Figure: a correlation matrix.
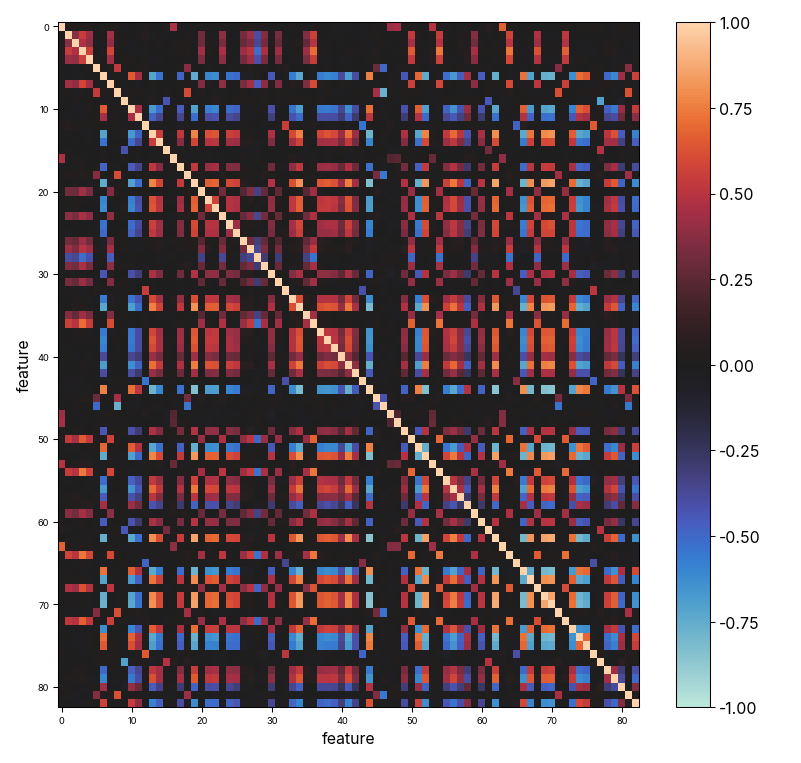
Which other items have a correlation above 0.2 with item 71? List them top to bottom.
5, 8, 18, 45, 81
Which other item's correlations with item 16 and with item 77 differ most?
9
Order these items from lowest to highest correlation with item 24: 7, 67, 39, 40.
7, 40, 39, 67
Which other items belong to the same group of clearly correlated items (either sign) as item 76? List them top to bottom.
12, 32, 43, 65
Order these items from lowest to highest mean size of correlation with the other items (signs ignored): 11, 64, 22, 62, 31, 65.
65, 31, 64, 11, 22, 62
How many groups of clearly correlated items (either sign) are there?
6
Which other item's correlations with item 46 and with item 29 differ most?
8
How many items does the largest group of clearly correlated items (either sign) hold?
41
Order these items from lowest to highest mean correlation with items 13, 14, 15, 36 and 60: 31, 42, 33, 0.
0, 31, 42, 33
